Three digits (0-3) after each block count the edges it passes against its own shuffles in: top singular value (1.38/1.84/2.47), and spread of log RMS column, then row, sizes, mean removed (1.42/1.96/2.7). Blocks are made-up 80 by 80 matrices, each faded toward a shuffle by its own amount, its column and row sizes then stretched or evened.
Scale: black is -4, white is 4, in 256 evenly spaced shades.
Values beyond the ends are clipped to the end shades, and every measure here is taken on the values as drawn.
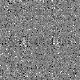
1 2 1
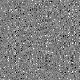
2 1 0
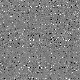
0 1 2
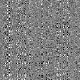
2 3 2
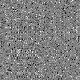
2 0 0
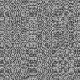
3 1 1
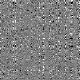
2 3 2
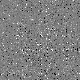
0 1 1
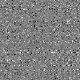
1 1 2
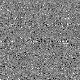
1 0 2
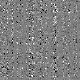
1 3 2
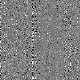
2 3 0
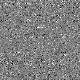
0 0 2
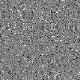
2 0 1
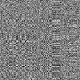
3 2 2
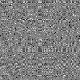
3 0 2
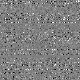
0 1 3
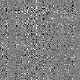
2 3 2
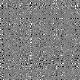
1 3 3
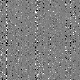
2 3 0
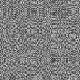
3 1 1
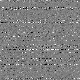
1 0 3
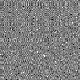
3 0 0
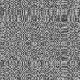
3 2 1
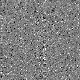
1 1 0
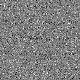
0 0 2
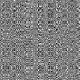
3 3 1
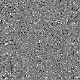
1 1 1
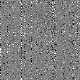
1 3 1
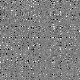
2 2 2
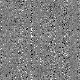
0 3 0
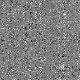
1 2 1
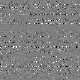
1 1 3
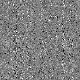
1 2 0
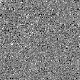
1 0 2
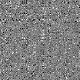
2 2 1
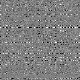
2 1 3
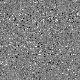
0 0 2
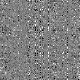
2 3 1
